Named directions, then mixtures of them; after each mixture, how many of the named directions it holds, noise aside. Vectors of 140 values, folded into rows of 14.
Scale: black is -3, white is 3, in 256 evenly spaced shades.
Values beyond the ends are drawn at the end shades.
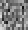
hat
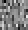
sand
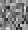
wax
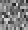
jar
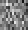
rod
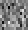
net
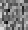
one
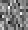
three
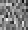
two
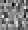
four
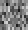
three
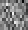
one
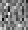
four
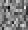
three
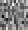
four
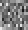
three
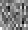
two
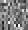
four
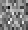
three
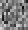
one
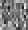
four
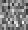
three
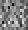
two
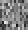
two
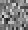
one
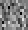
one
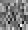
four
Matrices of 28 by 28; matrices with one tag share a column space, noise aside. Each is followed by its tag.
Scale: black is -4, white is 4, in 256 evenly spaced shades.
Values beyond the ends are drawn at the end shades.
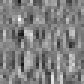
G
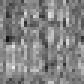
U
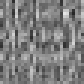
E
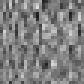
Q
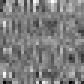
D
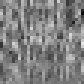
E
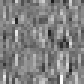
G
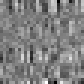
D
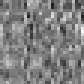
Q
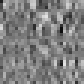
Q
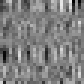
D
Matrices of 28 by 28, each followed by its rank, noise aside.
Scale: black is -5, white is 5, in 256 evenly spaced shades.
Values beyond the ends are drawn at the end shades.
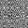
four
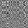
two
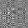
three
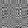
two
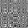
three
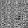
four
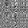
four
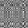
two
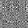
three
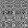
four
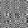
three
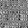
four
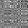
two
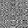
four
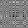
two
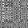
three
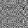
four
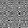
three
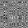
three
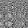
four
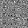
six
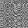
four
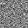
six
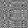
three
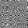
three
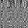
three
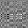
two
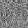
six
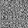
six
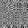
four
